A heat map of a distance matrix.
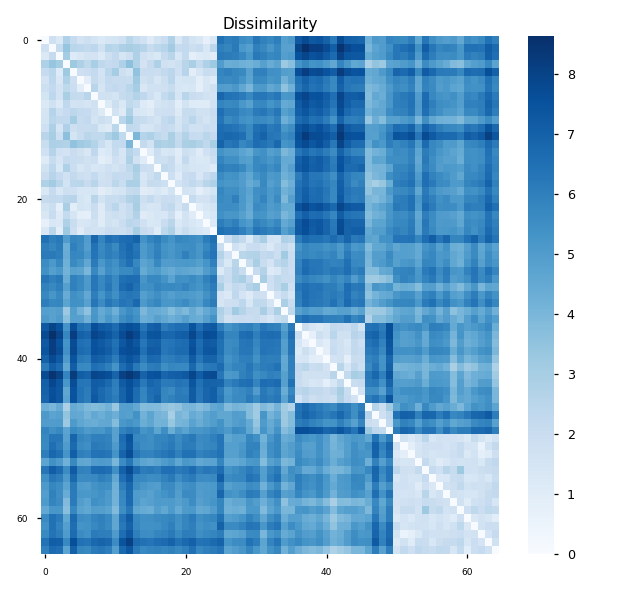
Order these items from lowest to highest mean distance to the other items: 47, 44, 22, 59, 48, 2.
22, 59, 2, 48, 47, 44
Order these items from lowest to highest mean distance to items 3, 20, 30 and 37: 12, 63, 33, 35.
35, 33, 12, 63
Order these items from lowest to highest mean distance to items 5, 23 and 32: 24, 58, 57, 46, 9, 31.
24, 9, 46, 31, 58, 57
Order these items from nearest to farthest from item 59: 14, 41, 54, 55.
55, 54, 41, 14
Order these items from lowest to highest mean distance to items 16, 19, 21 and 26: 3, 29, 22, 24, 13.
22, 24, 3, 13, 29
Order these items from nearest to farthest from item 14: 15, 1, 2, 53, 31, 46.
15, 2, 1, 46, 53, 31
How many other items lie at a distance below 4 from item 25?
10
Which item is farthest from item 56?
12
